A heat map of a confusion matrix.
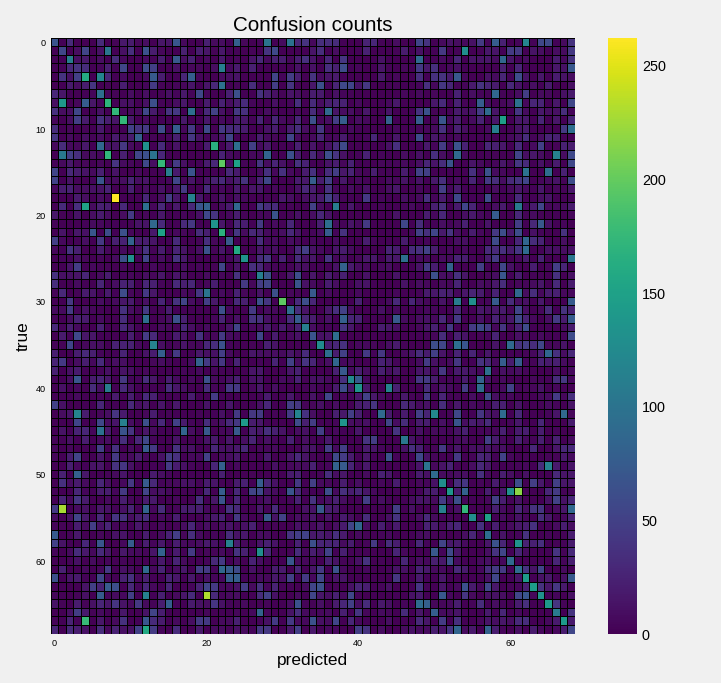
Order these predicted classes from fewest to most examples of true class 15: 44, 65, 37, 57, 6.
44, 6, 37, 57, 65
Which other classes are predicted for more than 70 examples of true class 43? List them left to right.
3, 32, 50, 59, 67
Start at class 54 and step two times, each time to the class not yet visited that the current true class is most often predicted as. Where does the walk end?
7
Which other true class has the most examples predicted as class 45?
32
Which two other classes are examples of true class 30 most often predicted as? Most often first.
55, 53
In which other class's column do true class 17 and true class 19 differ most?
4
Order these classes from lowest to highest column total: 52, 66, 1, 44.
44, 52, 1, 66
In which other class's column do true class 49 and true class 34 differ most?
65
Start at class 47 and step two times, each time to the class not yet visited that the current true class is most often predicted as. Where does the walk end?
21
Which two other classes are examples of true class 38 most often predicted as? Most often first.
57, 51
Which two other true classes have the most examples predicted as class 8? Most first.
18, 63
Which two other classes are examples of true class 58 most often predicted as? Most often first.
61, 23
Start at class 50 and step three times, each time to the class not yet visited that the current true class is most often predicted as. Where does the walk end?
14
